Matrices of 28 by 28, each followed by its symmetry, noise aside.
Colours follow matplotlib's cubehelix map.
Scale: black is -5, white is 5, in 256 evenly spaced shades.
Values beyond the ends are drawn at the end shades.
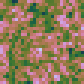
no symmetry.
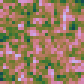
no symmetry.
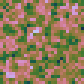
symmetric.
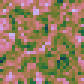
symmetric.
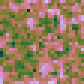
no symmetry.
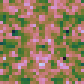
mirrored left to right.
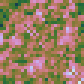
symmetric.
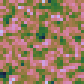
no symmetry.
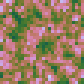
symmetric.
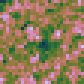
symmetric.
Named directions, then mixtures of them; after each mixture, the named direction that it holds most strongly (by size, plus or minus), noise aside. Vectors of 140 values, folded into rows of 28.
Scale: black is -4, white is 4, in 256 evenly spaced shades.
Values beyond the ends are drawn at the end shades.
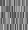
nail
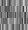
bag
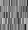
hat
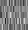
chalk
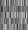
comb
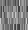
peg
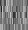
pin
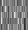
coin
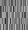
chalk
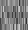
peg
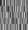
nail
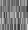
peg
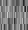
bag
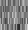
peg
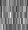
pin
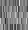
peg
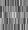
peg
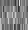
peg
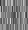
pin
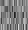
nail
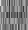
comb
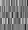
hat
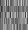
comb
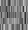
bag
